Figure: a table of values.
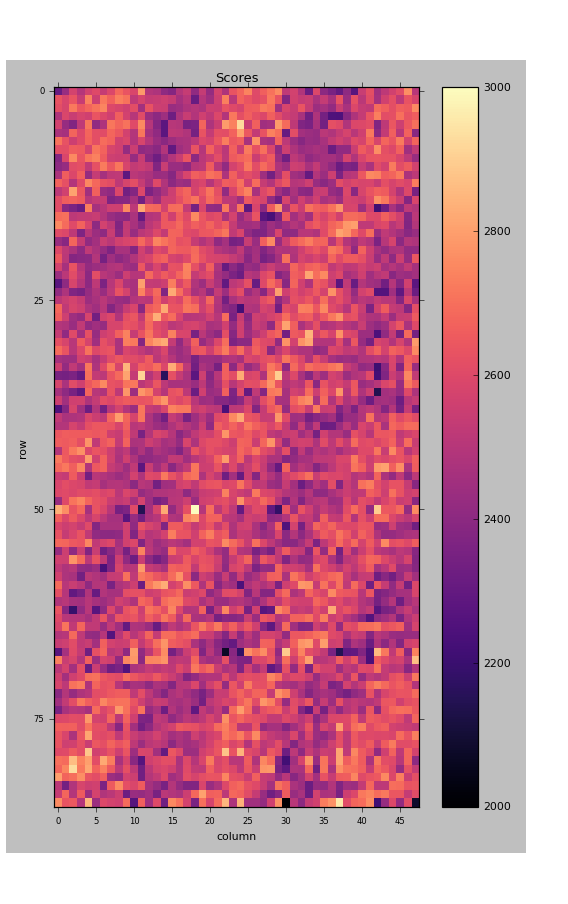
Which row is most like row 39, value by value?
83
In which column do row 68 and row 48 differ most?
41
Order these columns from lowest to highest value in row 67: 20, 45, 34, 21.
21, 20, 34, 45
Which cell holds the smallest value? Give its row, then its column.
85, 30
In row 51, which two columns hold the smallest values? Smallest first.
9, 11
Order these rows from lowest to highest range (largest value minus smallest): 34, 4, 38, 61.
61, 38, 4, 34
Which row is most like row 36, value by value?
14
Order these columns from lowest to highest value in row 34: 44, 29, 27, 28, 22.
27, 44, 22, 28, 29
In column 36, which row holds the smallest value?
3
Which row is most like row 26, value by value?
59
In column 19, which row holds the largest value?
84
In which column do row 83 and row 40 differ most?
6
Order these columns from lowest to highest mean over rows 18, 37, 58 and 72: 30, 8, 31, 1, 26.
1, 26, 30, 8, 31
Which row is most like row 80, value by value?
81
